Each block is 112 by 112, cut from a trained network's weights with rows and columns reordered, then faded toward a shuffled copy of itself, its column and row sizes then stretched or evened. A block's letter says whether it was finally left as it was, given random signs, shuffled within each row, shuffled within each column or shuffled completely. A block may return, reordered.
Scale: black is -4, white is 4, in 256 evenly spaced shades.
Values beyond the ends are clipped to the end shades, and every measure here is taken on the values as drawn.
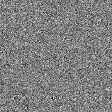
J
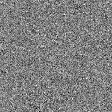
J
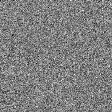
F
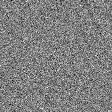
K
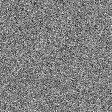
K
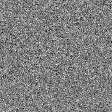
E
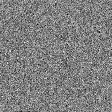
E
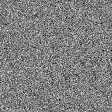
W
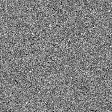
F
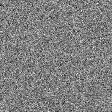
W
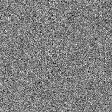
J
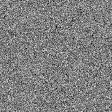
E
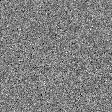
K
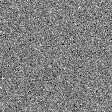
K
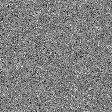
E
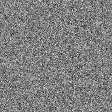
E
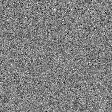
W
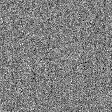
E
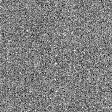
J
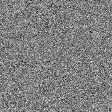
W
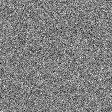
K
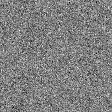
E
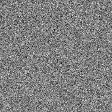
F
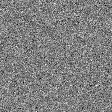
W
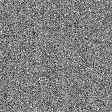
E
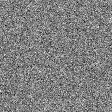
K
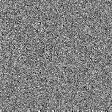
J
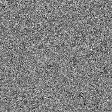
F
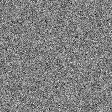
K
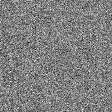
E
